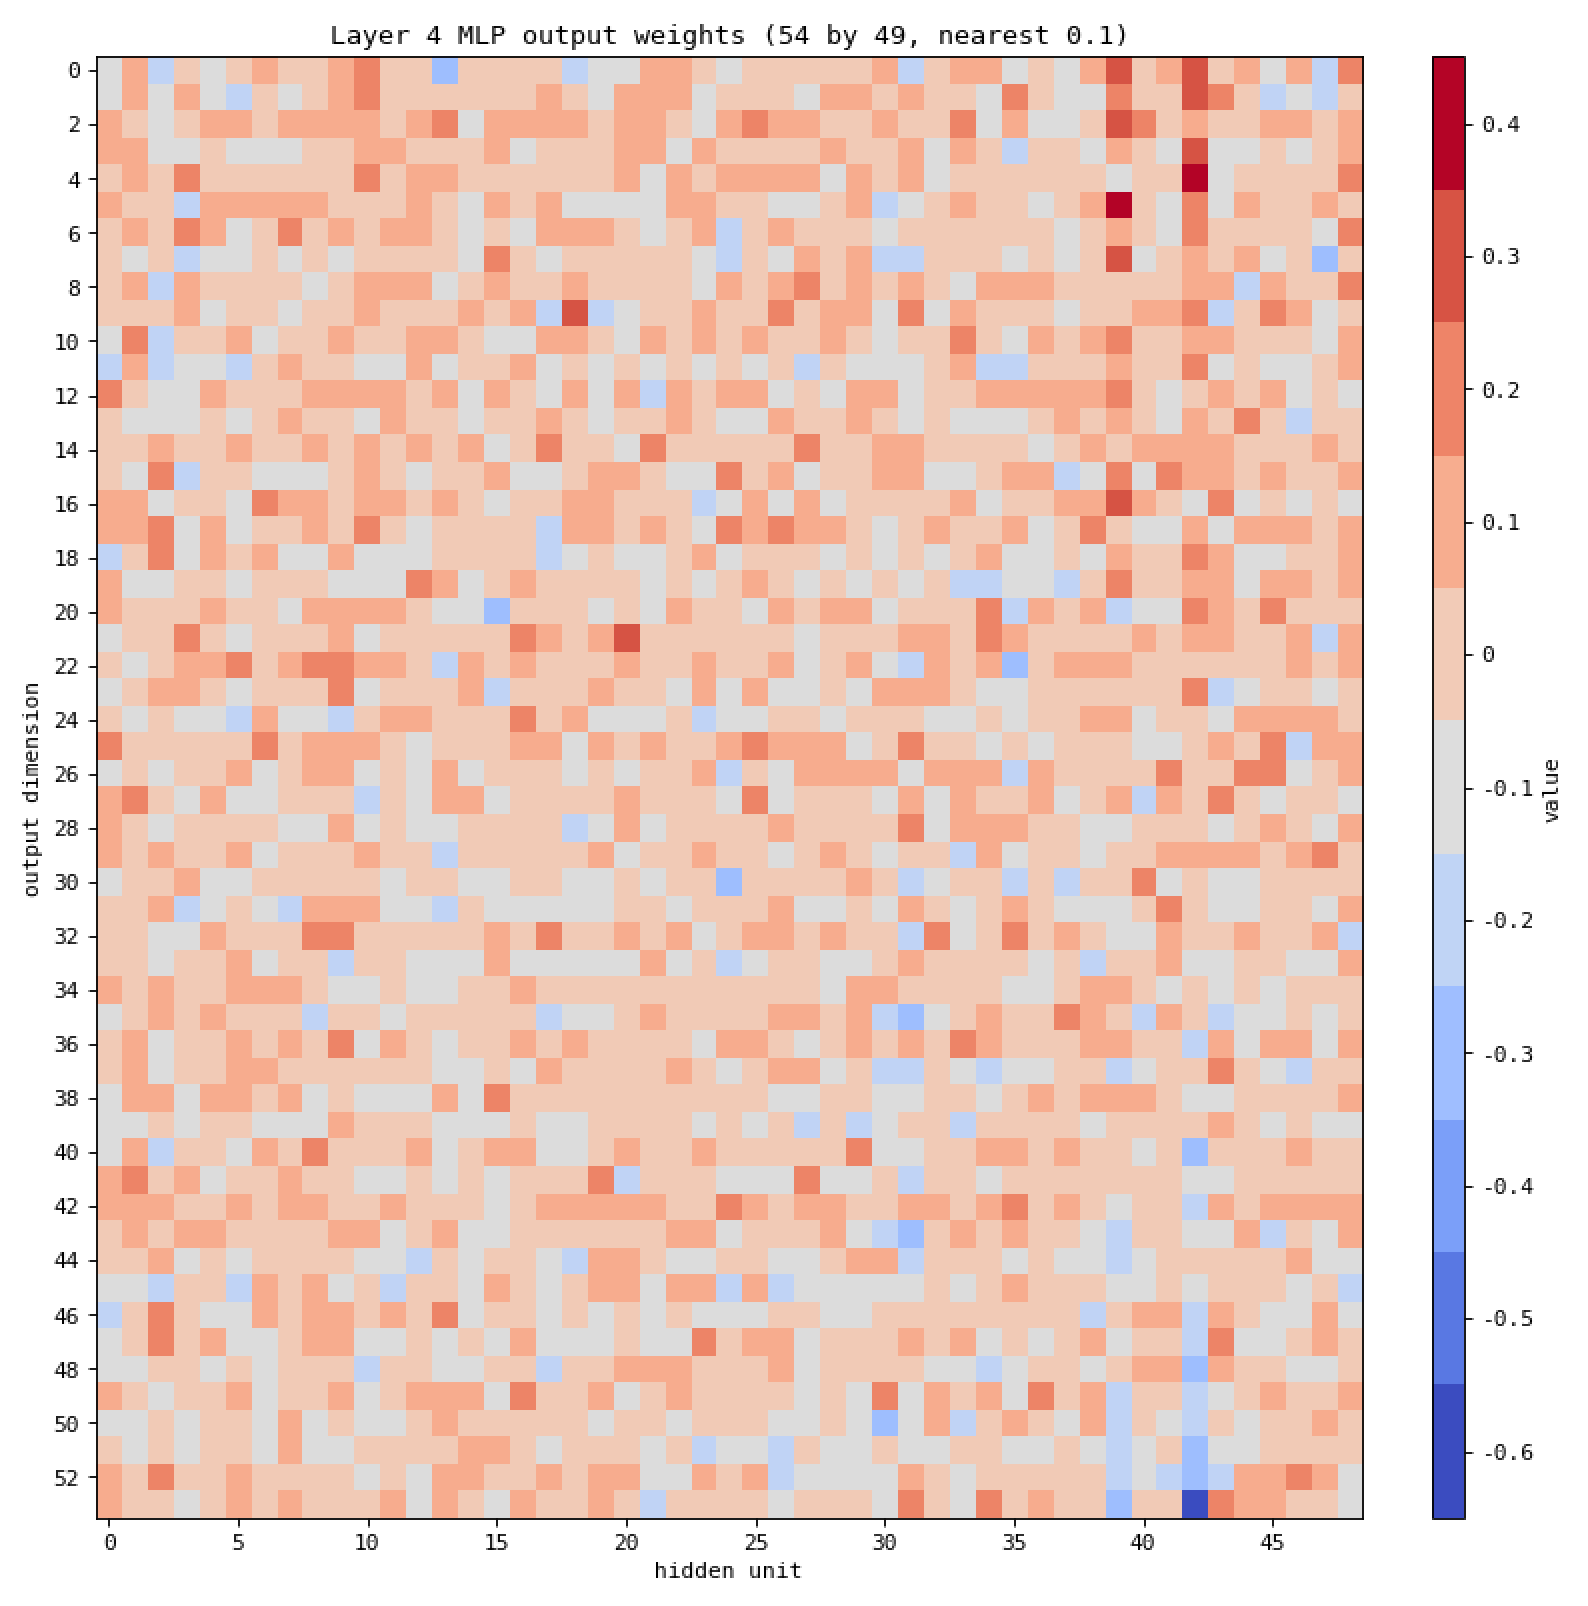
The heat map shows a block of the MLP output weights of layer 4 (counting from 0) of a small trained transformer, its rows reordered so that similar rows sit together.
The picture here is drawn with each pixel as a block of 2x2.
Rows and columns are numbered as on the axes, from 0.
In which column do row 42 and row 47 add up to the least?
42
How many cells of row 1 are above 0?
15
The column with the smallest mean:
30
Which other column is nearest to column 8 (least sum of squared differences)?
32
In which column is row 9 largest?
18
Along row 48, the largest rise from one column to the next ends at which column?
43
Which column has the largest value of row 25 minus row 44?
31
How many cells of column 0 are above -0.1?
36
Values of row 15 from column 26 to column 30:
0.1 -0.1 0 0 0.1
